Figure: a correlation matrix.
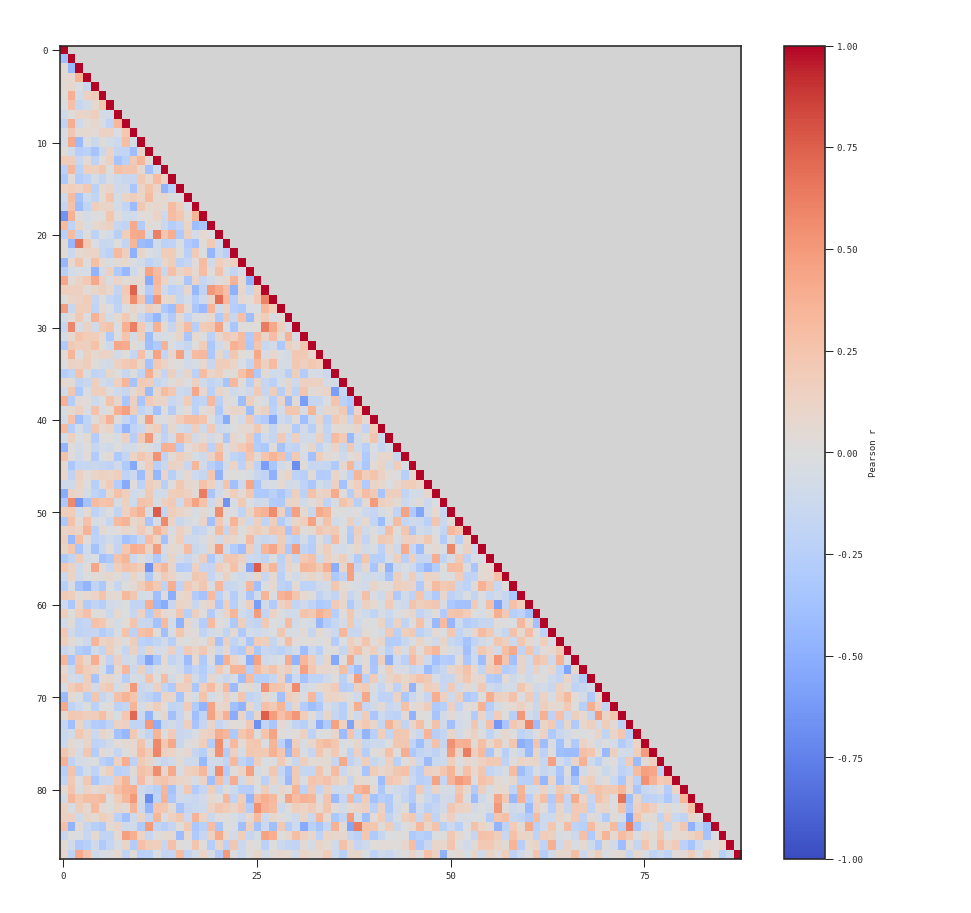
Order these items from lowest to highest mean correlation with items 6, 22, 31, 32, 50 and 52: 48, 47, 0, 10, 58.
47, 58, 0, 48, 10
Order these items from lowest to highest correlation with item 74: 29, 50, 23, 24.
29, 50, 23, 24
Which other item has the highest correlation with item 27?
20
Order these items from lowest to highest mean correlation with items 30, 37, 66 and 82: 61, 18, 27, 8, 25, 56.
18, 8, 61, 27, 25, 56
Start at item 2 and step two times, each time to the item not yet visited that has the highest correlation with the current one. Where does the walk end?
87
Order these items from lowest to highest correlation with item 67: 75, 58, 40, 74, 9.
40, 58, 9, 74, 75
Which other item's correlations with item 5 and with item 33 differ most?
62
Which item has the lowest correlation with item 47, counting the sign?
8
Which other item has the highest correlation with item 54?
50
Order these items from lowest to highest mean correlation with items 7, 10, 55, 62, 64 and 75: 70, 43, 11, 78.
11, 78, 43, 70
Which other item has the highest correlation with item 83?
37
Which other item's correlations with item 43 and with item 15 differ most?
13
